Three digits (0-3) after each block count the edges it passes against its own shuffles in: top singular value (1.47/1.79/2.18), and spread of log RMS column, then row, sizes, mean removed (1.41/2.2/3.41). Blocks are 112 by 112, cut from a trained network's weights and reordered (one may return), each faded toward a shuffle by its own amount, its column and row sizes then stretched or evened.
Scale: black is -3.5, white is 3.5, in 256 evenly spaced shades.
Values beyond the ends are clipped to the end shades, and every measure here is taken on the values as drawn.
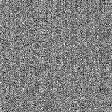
2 0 0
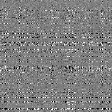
3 2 3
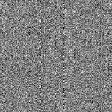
3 2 0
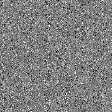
1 2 0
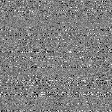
0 0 3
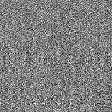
3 0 1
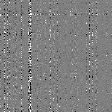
2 3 1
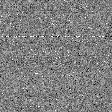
1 0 1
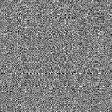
3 1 2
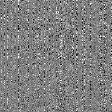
1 3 1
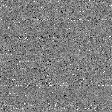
0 0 2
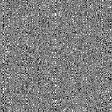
3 2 1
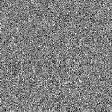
1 1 0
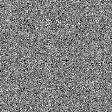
0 1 1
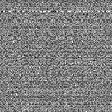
3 0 1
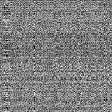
3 2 0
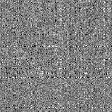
2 1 2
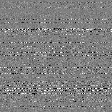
1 0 3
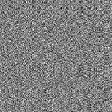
3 1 1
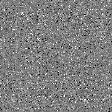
0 1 2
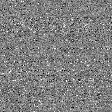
0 0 2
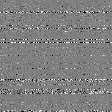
2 0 3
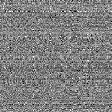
3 1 1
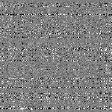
2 2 3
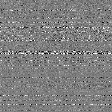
2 0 3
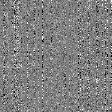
0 3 0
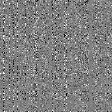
1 3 2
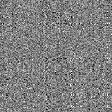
2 1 1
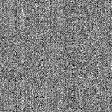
2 1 0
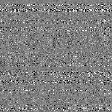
2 1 3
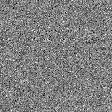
1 0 0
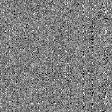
1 2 1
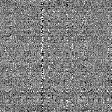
2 2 0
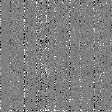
1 3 1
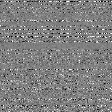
1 0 3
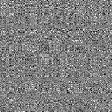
3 0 2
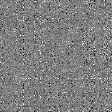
0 2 1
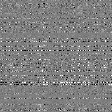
1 1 3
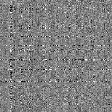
2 2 2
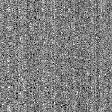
2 1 1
